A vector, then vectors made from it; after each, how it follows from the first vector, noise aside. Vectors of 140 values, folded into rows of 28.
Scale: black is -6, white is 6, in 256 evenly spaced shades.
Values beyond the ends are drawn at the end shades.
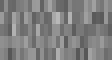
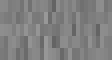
reversed, negated, shrunk.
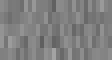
reversed, negated, shrunk.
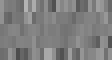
reversed, negated, partly zeroed.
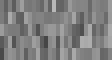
wrapped around, negated.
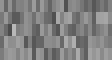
sign-scrambled.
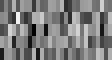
wrapped around, negated, scaled up.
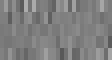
reversed, negated, partly zeroed.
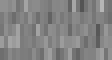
reversed, negated, partly zeroed.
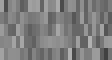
wrapped around, negated.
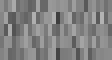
sign-scrambled.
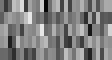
wrapped around, negated, scaled up.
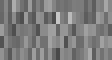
sign-scrambled.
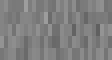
reversed, negated, shrunk.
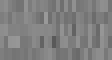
reversed, negated, shrunk.
